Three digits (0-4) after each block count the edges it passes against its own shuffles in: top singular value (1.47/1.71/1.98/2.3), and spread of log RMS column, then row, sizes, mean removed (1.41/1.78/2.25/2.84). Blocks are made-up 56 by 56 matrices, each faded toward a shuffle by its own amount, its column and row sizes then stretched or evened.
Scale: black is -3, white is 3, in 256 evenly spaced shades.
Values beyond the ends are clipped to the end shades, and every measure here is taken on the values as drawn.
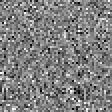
1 1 0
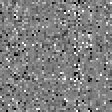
1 3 1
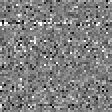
0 1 3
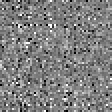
1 3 3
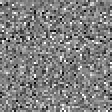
1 1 1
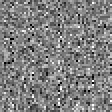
0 3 0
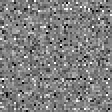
1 1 1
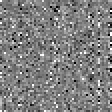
1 3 0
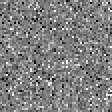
0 1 1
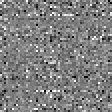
1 2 3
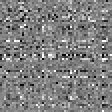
3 2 4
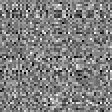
4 0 3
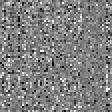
1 3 0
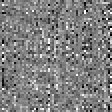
2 4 1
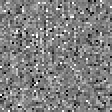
1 0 0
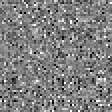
2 1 1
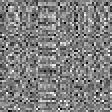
4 1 2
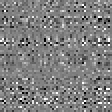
4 3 4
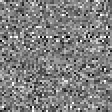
0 0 3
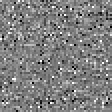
0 0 2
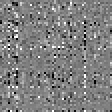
1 4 3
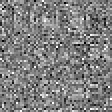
3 1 0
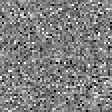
1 0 2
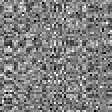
4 2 0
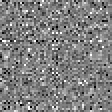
3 1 1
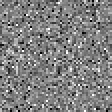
2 1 0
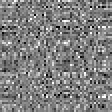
4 1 3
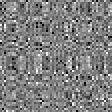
4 3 0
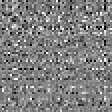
3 1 4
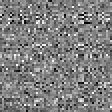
3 0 3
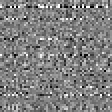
3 1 4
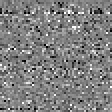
2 0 3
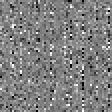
0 4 0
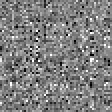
2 3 1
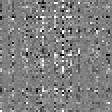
2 4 3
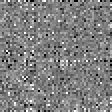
2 2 2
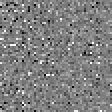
0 2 2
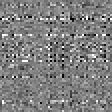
3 2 4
